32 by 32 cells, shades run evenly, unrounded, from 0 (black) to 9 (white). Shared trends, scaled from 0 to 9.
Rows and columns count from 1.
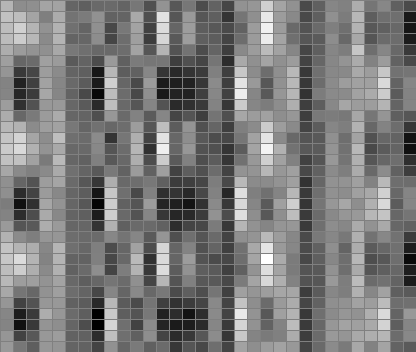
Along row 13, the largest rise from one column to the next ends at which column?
13
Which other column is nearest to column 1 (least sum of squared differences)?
5
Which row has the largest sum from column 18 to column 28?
26
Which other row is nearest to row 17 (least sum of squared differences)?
21
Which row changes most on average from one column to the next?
19
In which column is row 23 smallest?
32
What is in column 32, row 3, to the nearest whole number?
1
